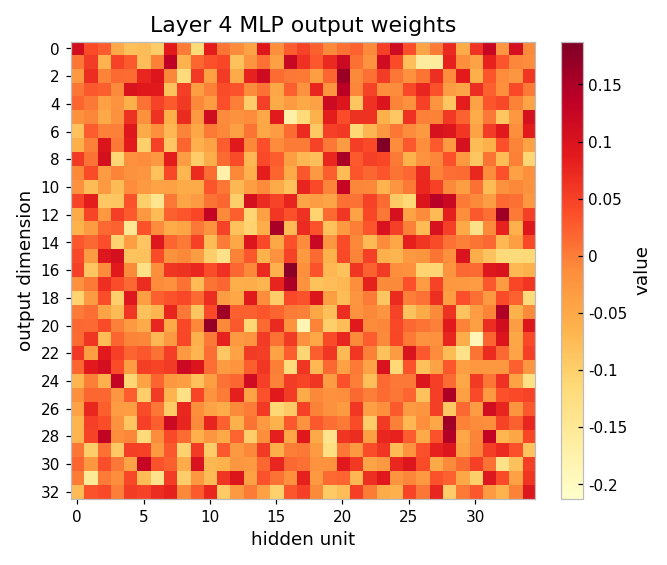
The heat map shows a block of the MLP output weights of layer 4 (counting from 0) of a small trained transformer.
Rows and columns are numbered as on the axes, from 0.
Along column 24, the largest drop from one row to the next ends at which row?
29
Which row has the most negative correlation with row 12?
14
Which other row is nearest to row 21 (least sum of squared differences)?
19
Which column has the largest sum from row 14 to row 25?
16
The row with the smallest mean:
15
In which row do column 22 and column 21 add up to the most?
5
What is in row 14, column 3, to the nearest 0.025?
-0.1
